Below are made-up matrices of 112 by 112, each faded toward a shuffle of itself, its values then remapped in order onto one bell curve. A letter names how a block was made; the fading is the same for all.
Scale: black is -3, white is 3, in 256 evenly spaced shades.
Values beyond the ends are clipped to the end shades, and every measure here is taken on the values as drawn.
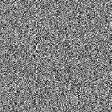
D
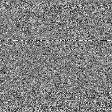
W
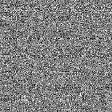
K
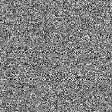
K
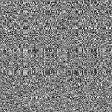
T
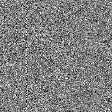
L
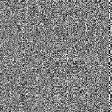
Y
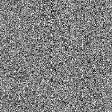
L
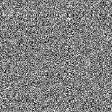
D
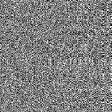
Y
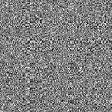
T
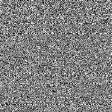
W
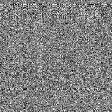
K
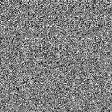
K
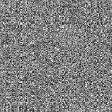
D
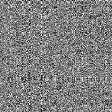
Y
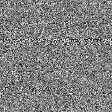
W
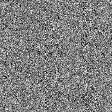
L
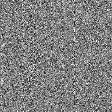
L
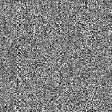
D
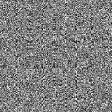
D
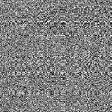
T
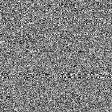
W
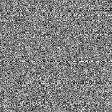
K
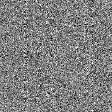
L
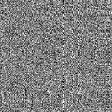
Y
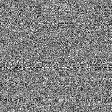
K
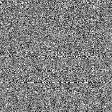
W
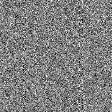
L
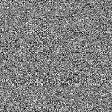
K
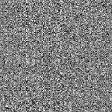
D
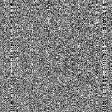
Y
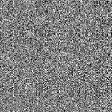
D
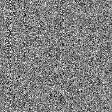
L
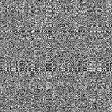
T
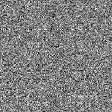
K
